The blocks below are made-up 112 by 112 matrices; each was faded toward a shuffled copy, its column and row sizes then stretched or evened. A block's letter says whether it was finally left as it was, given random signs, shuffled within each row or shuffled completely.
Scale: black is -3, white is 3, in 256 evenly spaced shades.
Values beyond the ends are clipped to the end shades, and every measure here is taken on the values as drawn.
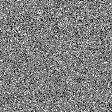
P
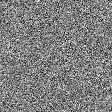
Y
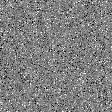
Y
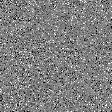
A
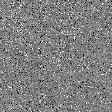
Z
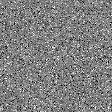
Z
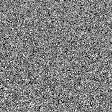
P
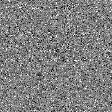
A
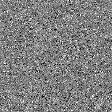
P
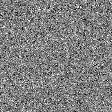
P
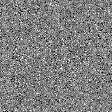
A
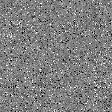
Z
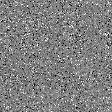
Z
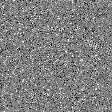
Z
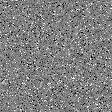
Y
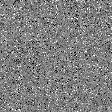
Z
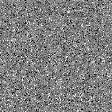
A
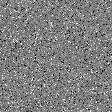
Y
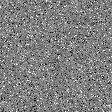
Y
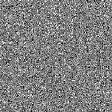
A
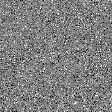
A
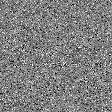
P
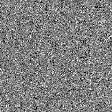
A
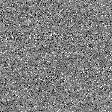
P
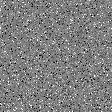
Y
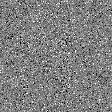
Z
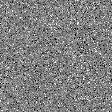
Z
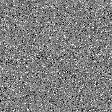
P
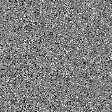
Z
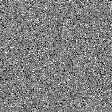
P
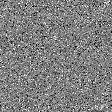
P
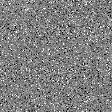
Z
